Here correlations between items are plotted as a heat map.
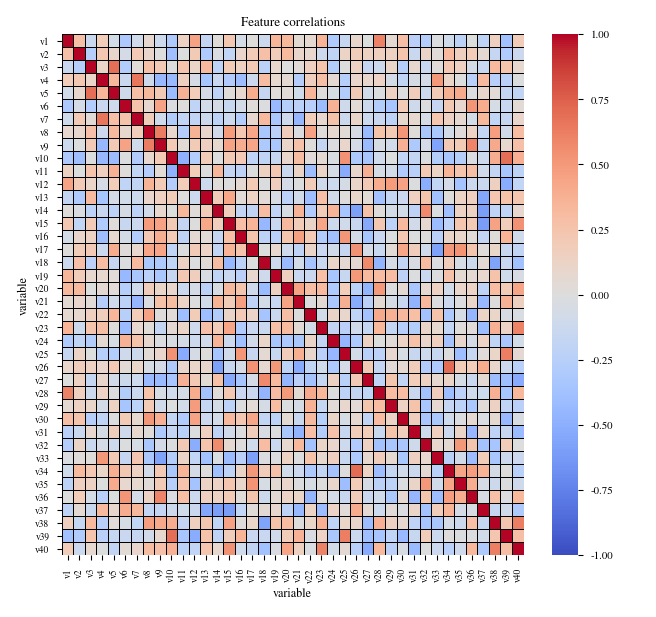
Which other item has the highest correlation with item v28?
v1
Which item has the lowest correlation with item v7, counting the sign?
v21
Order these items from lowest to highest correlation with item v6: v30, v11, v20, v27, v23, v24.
v23, v20, v27, v11, v30, v24
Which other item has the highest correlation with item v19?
v26
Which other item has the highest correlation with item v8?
v9
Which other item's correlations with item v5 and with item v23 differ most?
v40
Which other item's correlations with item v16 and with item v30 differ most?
v39
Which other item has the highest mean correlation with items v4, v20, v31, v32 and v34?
v35
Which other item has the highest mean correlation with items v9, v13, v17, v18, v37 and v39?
v34
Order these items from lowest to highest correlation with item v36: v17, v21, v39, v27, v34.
v27, v39, v21, v17, v34
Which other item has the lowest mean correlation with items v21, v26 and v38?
v24
